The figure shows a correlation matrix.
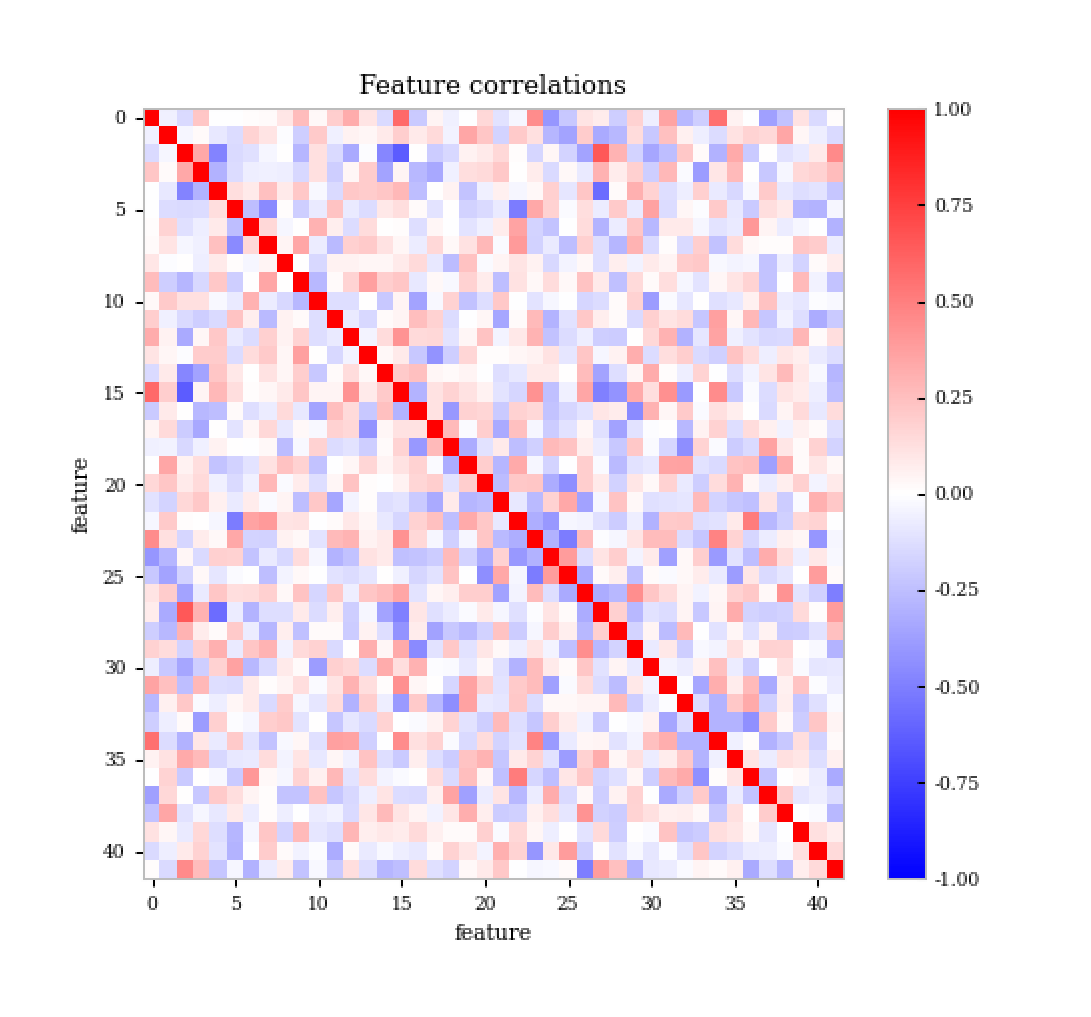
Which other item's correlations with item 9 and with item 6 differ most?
10
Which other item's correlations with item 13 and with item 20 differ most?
17
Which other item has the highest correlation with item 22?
36
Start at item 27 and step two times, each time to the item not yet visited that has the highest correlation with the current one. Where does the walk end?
41
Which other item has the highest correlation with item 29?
26
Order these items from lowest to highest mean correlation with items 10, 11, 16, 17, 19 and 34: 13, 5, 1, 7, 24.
24, 13, 7, 5, 1
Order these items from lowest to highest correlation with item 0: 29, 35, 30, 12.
30, 35, 29, 12
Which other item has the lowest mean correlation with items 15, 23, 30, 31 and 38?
2
